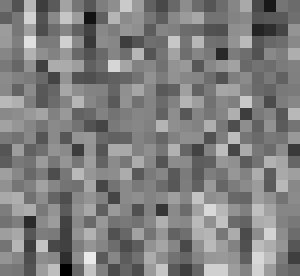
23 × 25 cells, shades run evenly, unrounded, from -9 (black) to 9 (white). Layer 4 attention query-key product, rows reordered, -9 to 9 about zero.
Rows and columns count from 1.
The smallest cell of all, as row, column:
23, 6
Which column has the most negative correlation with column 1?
10
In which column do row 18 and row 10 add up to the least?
14
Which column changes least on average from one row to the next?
13
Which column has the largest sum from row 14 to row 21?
22
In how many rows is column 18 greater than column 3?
11
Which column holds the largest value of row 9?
21
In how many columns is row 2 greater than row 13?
11
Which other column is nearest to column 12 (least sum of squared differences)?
16
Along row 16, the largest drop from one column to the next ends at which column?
9
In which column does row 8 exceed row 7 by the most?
19
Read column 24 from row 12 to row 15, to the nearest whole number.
-1 1 3 3
